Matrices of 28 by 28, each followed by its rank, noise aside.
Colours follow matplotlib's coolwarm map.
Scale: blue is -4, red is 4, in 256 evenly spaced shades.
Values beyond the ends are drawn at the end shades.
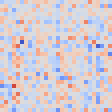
six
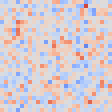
seven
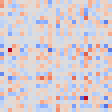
four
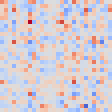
four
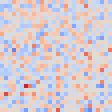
seven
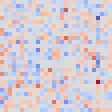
seven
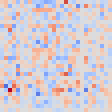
five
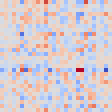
five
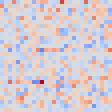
seven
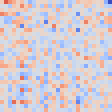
six
